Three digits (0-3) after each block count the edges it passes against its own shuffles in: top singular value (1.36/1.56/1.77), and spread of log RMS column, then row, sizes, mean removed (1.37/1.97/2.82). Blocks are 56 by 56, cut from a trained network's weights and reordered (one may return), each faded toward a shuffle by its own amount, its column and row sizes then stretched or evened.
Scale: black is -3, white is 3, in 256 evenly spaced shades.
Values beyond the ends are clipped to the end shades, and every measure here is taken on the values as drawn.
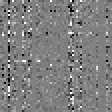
2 3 1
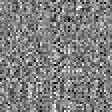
3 2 1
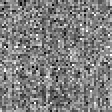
1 0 0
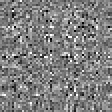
2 2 1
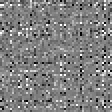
3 3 2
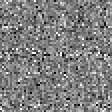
0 0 1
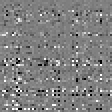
1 2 3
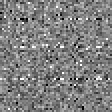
3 1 1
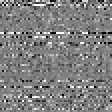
3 0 3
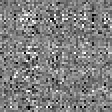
2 2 2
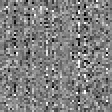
0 3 0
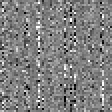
0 3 0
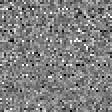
0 0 2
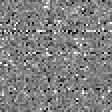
1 1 2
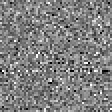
1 0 1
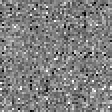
0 1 1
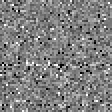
1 0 1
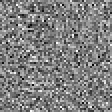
2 0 1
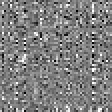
3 3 2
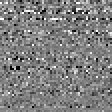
1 0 3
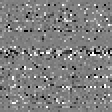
2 0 3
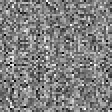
2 1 0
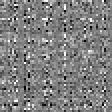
2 3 1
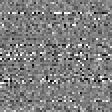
2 0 3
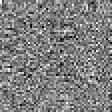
3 0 0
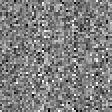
1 2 0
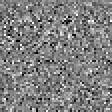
0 0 2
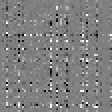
1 3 2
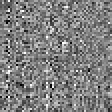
3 2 1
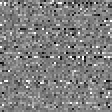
0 0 3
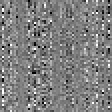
2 3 0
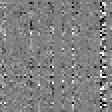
3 3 1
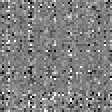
0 3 2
